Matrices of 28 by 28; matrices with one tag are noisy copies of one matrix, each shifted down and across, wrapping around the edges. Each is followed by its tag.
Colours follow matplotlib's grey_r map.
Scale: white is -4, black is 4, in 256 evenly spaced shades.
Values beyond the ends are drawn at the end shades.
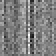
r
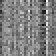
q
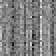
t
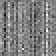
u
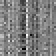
q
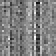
r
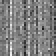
u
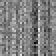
q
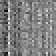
q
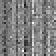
t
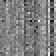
r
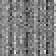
t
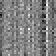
q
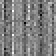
t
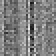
r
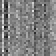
r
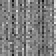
u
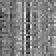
r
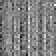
t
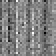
t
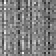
u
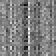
q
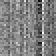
q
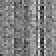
r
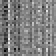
q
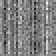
u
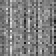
u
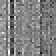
r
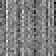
t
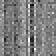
r
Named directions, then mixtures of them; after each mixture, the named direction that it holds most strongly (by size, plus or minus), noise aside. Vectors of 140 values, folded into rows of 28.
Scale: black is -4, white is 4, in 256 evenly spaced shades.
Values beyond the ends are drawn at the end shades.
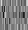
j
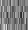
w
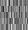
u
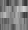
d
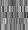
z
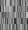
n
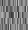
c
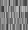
u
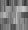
d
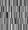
u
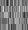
u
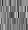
c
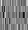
j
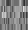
d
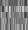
z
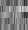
d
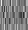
j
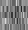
z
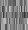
z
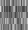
n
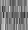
z
